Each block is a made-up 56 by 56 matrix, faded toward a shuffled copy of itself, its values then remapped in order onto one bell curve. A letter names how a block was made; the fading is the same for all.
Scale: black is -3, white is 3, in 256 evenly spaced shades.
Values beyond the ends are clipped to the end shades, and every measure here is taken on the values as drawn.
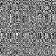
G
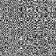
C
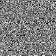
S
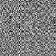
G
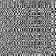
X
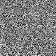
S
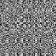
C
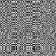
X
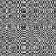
X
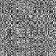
C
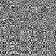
C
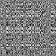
G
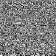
S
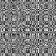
X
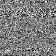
S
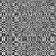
X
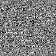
S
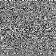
S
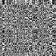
G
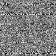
S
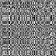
X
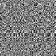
G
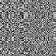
C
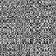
C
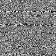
S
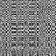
X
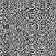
C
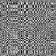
X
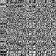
C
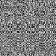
C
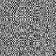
G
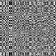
X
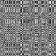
X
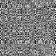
G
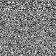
S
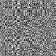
C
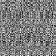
C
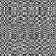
X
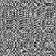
C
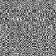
C
